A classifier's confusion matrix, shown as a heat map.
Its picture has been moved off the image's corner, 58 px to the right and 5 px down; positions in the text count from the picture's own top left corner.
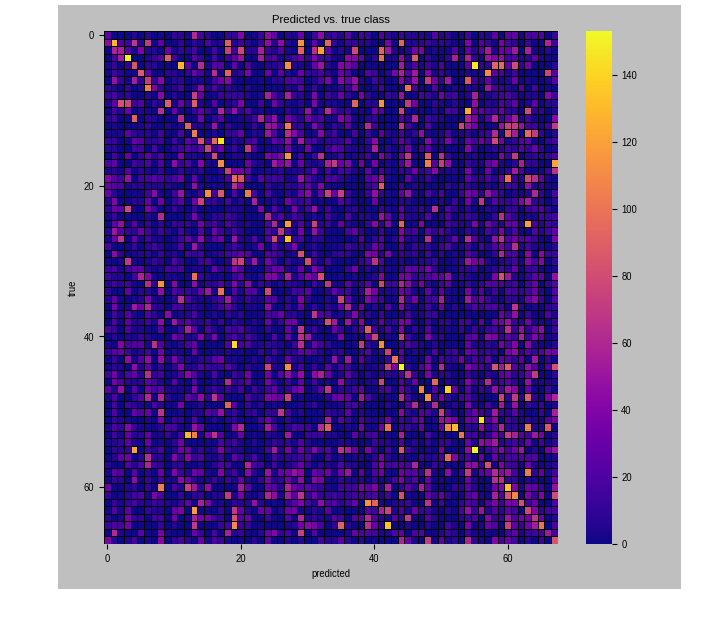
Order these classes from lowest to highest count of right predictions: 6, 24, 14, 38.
38, 24, 6, 14
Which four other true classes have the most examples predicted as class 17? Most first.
14, 34, 21, 10
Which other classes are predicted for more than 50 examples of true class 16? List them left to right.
27, 32, 45, 48, 50, 61
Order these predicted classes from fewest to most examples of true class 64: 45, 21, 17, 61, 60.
17, 61, 21, 60, 45
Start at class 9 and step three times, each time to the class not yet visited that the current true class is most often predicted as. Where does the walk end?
60
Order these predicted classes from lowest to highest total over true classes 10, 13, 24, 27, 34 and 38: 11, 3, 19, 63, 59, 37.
37, 11, 3, 19, 59, 63
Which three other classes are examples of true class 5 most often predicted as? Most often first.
57, 18, 66
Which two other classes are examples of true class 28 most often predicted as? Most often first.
61, 13
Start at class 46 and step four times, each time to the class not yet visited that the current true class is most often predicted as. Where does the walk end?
48
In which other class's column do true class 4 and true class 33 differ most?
55
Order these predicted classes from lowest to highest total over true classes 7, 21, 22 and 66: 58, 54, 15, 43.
43, 58, 54, 15
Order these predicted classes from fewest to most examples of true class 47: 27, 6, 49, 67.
67, 27, 49, 6
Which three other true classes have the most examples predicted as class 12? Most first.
53, 60, 39
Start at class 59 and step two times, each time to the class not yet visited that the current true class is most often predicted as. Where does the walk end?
63
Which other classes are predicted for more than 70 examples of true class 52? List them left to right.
33, 42, 51, 63, 66
